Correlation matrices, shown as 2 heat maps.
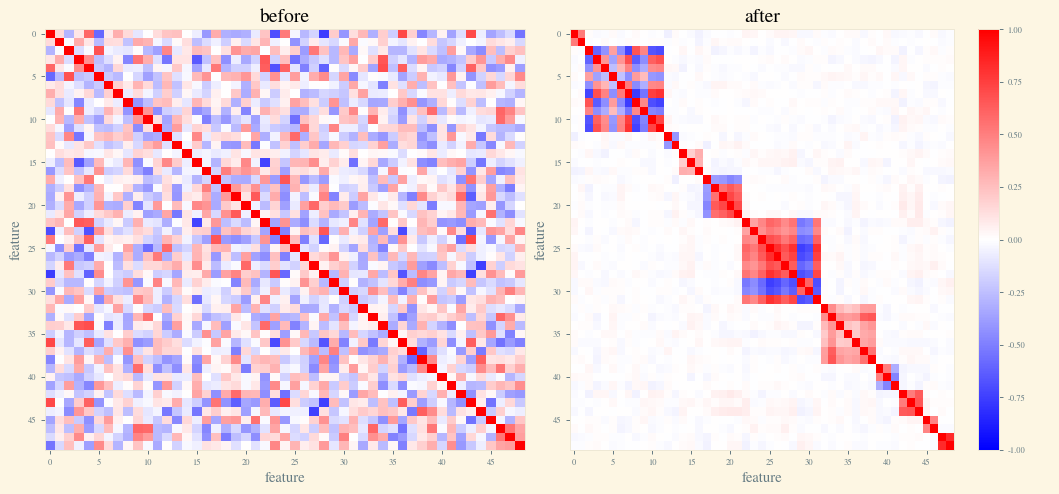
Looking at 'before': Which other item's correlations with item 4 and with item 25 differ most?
34
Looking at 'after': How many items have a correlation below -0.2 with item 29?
8
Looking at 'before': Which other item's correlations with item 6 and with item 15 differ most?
31
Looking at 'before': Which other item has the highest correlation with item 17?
24
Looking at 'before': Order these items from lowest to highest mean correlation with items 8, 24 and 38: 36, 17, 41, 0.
41, 0, 36, 17
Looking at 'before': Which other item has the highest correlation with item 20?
27
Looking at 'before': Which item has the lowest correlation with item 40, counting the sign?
22
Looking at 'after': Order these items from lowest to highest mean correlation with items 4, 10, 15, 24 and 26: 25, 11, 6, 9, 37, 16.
9, 37, 16, 6, 11, 25
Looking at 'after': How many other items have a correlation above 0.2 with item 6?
5
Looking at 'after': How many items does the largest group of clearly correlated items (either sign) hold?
10
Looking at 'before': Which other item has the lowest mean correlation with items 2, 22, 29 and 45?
33
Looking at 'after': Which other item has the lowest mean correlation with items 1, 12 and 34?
13
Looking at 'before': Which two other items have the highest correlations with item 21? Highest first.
19, 45
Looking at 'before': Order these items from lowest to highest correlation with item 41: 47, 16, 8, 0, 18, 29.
0, 29, 16, 8, 18, 47
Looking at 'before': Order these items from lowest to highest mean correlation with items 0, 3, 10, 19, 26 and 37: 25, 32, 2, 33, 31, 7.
25, 2, 32, 7, 33, 31
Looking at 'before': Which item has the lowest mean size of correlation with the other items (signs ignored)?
14
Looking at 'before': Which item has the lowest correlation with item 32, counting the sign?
37
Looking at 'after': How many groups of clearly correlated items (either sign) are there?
11
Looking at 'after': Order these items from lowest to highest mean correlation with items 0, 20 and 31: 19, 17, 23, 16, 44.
17, 16, 44, 23, 19
